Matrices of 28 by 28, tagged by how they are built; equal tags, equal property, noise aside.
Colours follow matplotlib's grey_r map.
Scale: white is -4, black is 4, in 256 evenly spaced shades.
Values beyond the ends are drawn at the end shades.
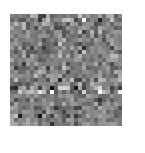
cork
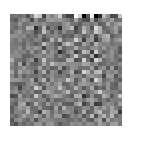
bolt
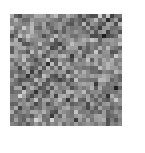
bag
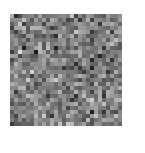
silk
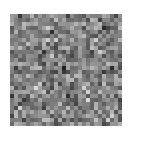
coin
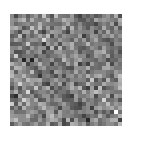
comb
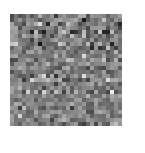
cork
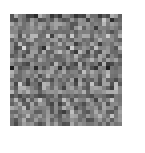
coin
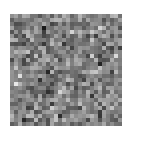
silk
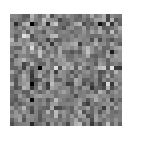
bolt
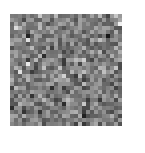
silk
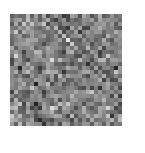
comb
